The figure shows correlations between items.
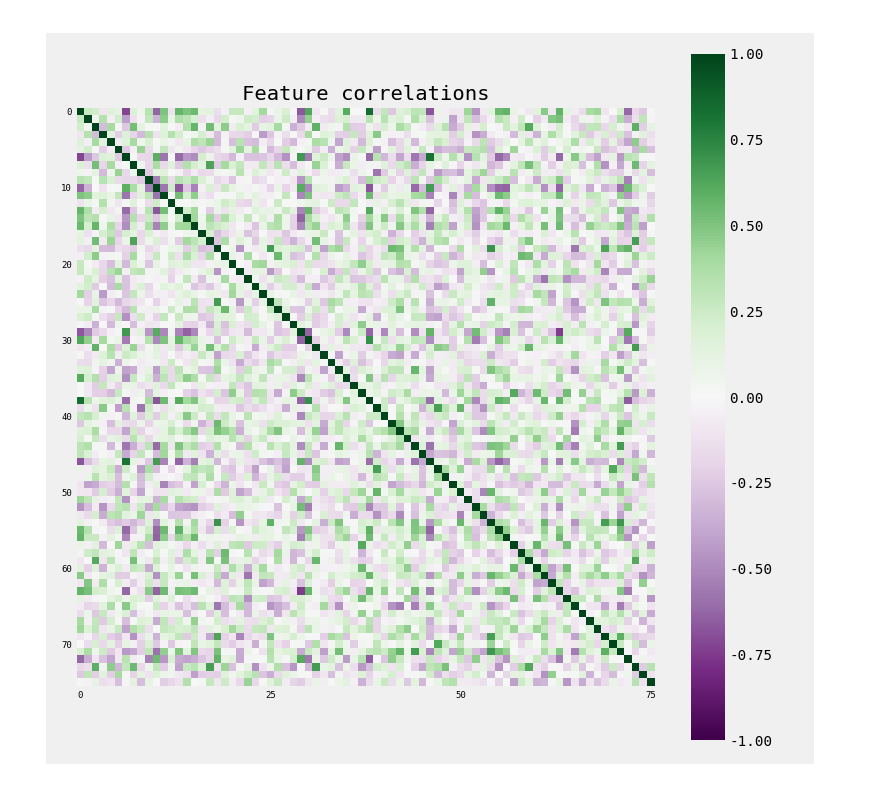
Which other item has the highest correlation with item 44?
71
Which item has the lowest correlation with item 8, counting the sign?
39
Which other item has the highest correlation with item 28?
37
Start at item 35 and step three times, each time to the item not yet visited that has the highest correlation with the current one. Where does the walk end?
30
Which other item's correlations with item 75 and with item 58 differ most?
49
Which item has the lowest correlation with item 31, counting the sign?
23
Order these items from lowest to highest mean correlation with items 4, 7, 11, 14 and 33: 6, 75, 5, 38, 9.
6, 5, 75, 9, 38
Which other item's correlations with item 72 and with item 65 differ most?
18
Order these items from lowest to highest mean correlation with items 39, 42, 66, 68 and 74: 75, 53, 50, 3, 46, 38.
53, 75, 46, 38, 3, 50
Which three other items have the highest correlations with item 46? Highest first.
6, 10, 29
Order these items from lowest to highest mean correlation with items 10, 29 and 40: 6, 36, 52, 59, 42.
42, 36, 59, 52, 6
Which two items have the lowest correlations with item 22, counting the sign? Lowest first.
61, 64
